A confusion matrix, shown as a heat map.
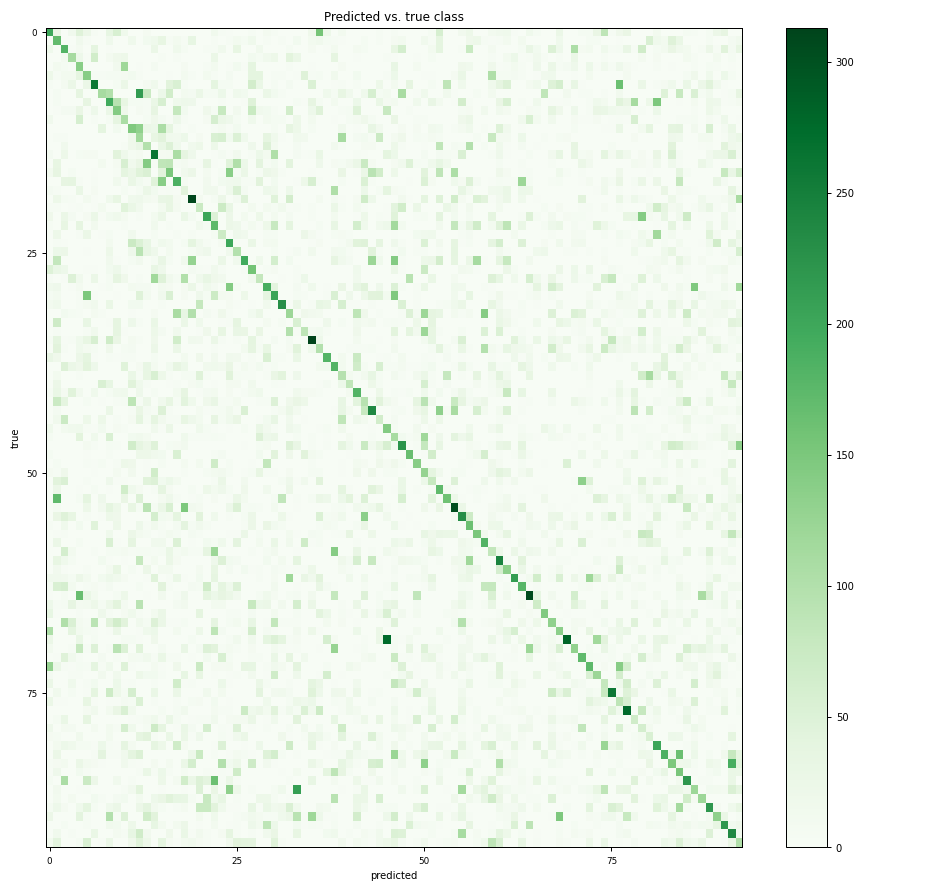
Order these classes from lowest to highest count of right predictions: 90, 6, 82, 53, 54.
53, 82, 90, 6, 54
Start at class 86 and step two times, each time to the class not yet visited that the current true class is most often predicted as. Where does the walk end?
1
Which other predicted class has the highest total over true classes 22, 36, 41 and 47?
61
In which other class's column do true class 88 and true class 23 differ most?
84
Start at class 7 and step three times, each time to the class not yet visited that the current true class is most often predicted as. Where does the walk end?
80
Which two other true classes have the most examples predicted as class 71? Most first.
51, 79
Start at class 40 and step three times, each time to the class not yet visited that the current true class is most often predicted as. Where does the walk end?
42
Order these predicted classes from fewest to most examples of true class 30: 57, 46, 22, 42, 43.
57, 42, 43, 22, 46
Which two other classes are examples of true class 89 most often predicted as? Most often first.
68, 35
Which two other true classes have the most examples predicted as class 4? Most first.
64, 70
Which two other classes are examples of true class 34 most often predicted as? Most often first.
50, 32
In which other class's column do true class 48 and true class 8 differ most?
81
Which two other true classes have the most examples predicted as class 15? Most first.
17, 11
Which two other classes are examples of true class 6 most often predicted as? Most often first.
76, 53
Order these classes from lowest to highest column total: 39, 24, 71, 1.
71, 39, 24, 1
